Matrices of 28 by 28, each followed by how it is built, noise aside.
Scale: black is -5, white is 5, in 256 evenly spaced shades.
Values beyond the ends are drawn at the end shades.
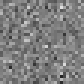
uneven columns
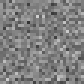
blocks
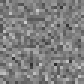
noise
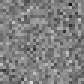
noise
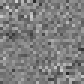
block diagonal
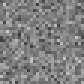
noise
